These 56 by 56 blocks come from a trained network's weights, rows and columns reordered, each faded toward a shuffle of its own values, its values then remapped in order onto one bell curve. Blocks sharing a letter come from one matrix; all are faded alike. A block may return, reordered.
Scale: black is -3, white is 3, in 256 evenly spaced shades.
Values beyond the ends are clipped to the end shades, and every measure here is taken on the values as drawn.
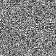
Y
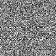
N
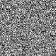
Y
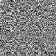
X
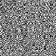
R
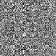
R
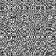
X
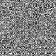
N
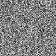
Y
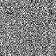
N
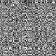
X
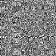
N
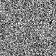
Y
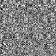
N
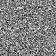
Y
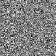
R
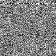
N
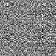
X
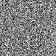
Y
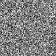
Y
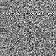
N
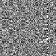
X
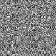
R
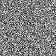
Y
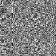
R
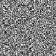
R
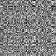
X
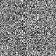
R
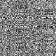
N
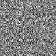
R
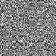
X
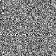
N
